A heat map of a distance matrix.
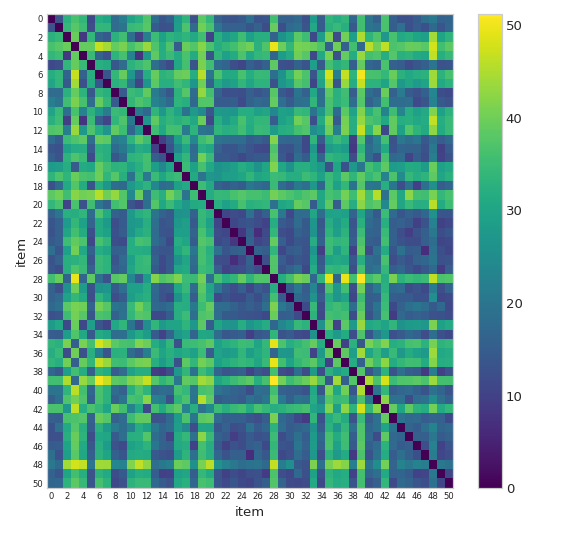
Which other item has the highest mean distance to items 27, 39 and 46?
28
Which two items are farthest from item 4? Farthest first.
48, 39
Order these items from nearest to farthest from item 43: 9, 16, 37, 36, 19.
9, 16, 37, 36, 19
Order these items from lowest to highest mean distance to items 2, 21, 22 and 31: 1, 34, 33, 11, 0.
34, 0, 1, 33, 11
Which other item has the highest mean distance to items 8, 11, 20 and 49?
39
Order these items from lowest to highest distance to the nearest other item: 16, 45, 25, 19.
25, 45, 16, 19
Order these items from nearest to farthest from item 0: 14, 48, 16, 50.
14, 50, 48, 16
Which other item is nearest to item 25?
47
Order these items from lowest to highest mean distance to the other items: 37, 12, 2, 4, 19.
2, 4, 12, 37, 19
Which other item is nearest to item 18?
46
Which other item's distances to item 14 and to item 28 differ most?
13
